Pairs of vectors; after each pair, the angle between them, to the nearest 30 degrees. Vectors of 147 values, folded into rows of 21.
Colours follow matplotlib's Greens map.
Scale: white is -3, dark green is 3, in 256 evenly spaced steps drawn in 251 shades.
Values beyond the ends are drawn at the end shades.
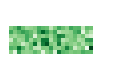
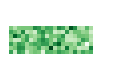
60 degrees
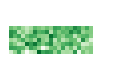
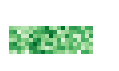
60 degrees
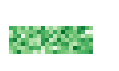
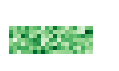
150 degrees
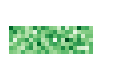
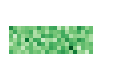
60 degrees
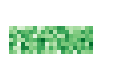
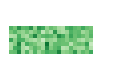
150 degrees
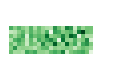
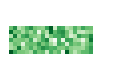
120 degrees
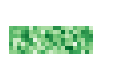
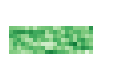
120 degrees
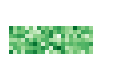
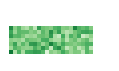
30 degrees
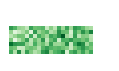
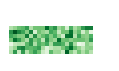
150 degrees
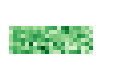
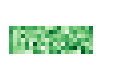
150 degrees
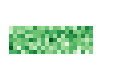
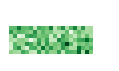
150 degrees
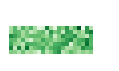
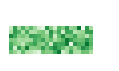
30 degrees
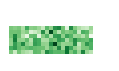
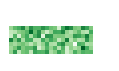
120 degrees
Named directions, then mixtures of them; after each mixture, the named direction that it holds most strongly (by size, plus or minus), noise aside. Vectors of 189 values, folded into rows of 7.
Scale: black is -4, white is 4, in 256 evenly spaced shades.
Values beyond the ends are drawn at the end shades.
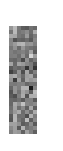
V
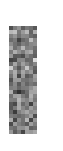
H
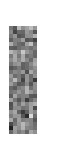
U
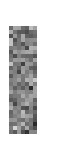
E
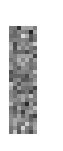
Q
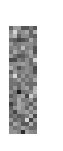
H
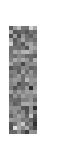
E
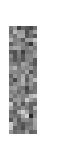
U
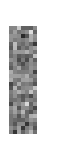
Q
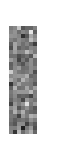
Q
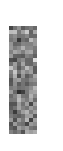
H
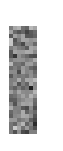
E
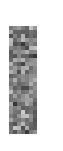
E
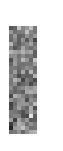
U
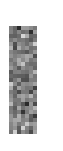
Q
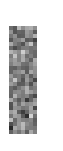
U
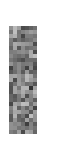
V
